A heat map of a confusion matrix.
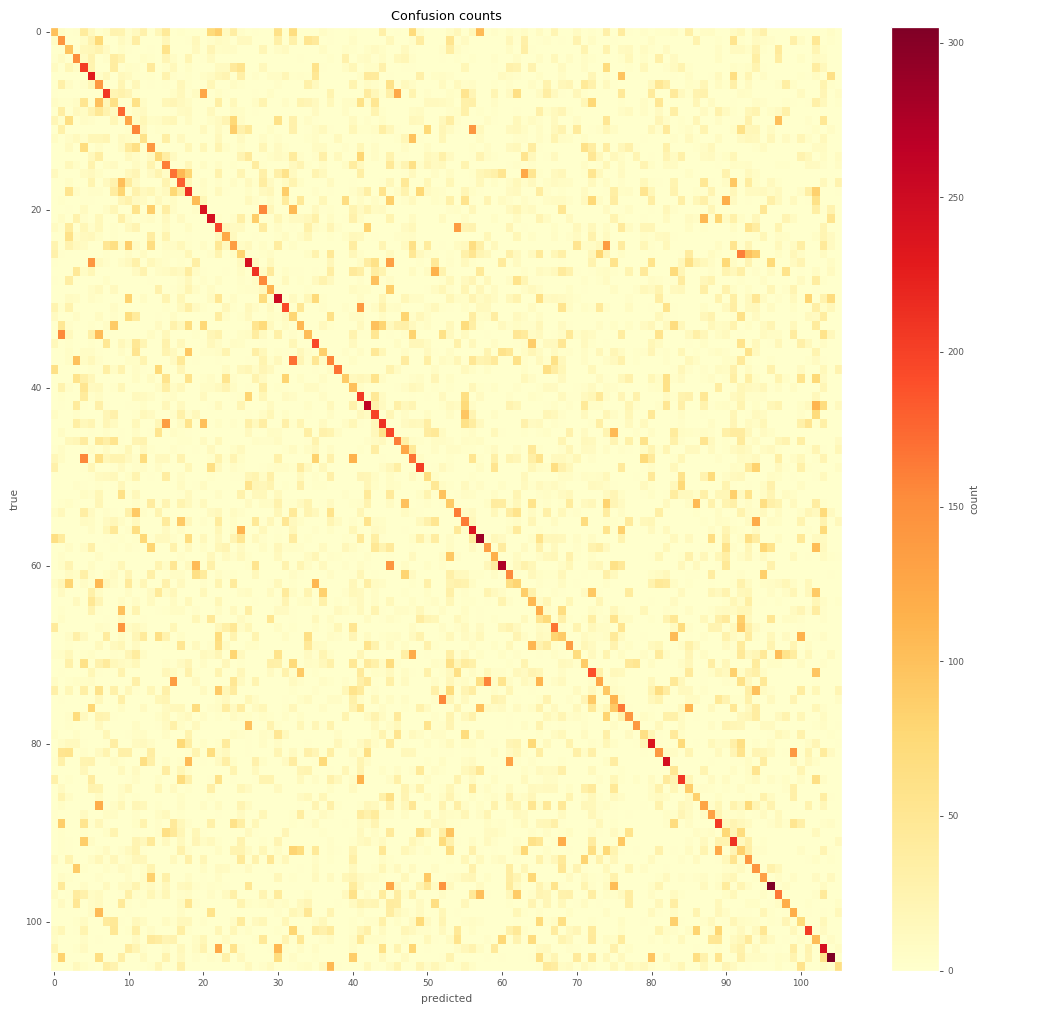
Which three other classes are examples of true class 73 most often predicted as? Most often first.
58, 16, 65
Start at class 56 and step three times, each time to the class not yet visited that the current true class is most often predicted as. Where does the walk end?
89
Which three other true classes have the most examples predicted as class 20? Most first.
7, 44, 33
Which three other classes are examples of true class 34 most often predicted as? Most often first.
1, 6, 48
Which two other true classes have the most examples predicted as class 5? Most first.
26, 76
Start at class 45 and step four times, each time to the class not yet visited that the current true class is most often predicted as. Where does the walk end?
68
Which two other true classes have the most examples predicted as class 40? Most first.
48, 104
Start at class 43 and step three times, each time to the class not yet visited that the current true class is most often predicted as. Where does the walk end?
3
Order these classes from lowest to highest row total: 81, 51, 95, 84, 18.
51, 95, 84, 81, 18
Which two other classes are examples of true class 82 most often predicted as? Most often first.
61, 18
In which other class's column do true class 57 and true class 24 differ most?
74
